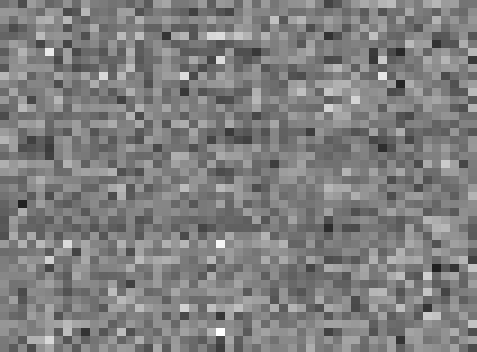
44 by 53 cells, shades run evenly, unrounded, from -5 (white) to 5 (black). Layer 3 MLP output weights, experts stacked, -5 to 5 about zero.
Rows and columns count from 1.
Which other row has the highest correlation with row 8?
42
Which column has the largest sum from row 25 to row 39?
35
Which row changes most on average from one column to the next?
10
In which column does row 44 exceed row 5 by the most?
25
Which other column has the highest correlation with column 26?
20
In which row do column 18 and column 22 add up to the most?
19
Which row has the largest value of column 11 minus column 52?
33
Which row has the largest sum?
29
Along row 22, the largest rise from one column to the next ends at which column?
14
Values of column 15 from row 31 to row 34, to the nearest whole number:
0 2 0 -2
